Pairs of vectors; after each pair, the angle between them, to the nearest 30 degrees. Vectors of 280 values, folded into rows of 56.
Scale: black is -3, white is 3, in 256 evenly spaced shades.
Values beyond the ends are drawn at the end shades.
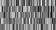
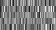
120 degrees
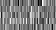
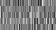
30 degrees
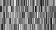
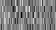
90 degrees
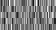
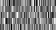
150 degrees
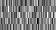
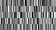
30 degrees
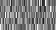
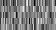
90 degrees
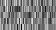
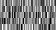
60 degrees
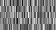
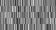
60 degrees
